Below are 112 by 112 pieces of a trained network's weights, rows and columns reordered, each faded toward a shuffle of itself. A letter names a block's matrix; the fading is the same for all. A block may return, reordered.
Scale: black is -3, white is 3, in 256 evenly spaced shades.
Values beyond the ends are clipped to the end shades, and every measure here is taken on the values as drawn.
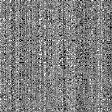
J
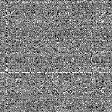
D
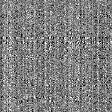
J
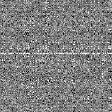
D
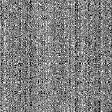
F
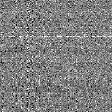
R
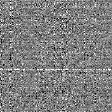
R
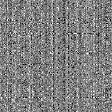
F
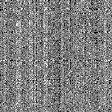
F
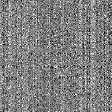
F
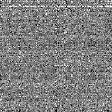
D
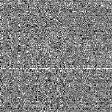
R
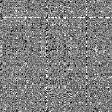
D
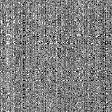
F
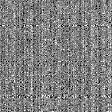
J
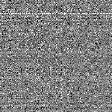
R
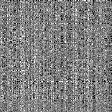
J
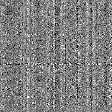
F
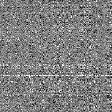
D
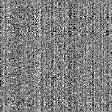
J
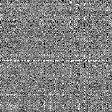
D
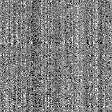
J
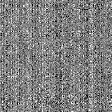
J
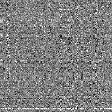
R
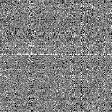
R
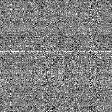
R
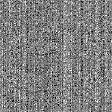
J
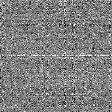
R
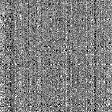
F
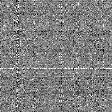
R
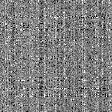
J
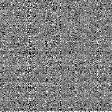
R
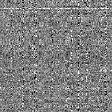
R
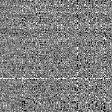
R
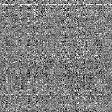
D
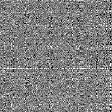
R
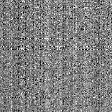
F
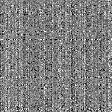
J
